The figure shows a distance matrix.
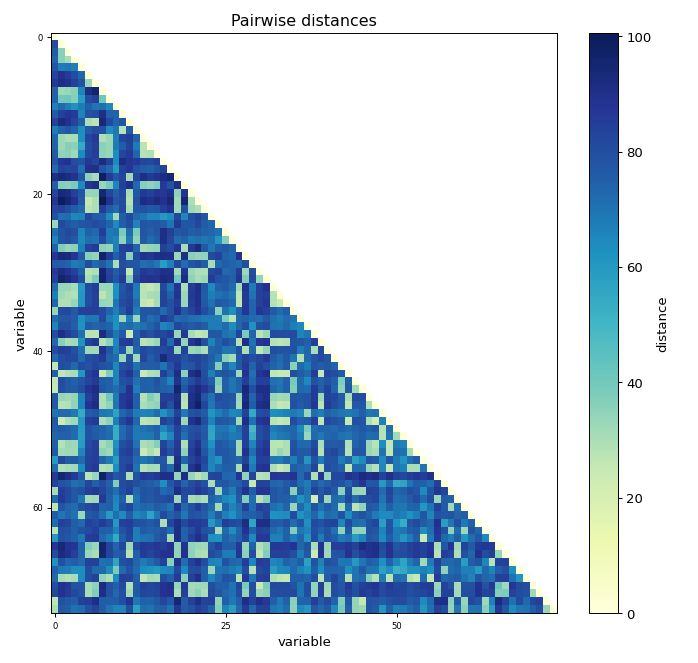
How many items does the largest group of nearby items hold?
22
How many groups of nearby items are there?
9
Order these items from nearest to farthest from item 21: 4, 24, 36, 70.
70, 36, 4, 24
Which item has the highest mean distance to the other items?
16
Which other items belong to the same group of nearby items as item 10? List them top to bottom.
12, 25, 26, 36, 41
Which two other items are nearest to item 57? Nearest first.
29, 23
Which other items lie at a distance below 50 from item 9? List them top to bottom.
23, 29, 57, 68
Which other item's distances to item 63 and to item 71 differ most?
18
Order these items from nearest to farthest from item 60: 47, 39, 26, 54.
54, 26, 39, 47
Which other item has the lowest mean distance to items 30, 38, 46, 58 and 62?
59
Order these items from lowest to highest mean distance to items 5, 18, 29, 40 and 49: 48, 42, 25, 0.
48, 25, 42, 0
